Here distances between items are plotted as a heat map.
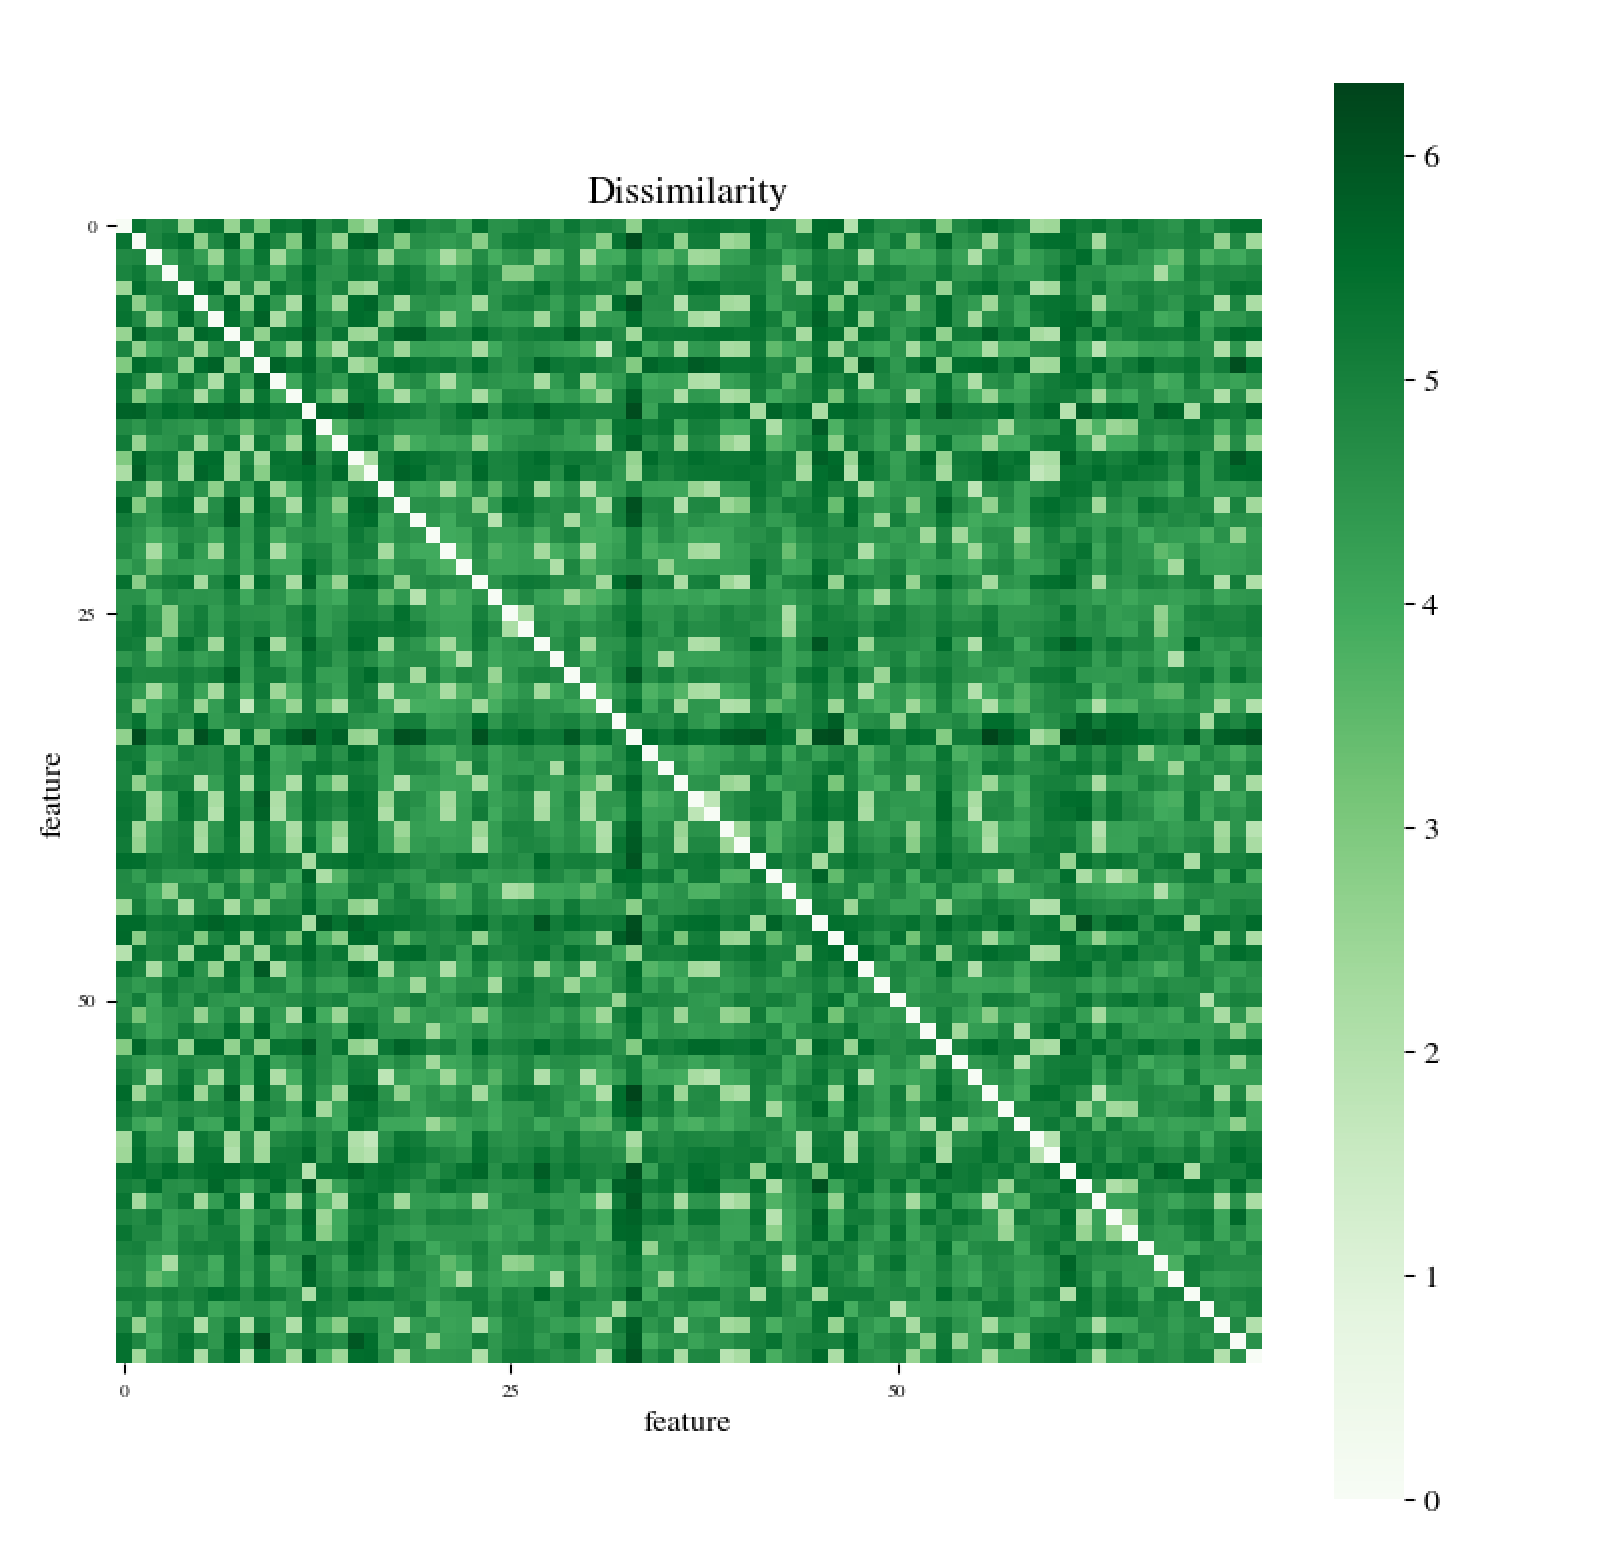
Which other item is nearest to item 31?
8
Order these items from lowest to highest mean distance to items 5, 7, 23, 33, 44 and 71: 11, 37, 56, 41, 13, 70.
11, 56, 13, 70, 37, 41
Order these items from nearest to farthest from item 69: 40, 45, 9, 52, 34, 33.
45, 34, 52, 40, 9, 33
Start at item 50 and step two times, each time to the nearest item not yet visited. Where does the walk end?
32
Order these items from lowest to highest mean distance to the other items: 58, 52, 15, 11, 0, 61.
11, 58, 52, 0, 15, 61
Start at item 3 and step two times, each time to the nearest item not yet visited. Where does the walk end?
43
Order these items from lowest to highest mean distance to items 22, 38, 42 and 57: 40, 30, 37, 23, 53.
30, 37, 40, 23, 53
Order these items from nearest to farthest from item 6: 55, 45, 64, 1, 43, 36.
55, 43, 36, 1, 64, 45
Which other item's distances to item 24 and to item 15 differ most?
19
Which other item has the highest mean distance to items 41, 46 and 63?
33
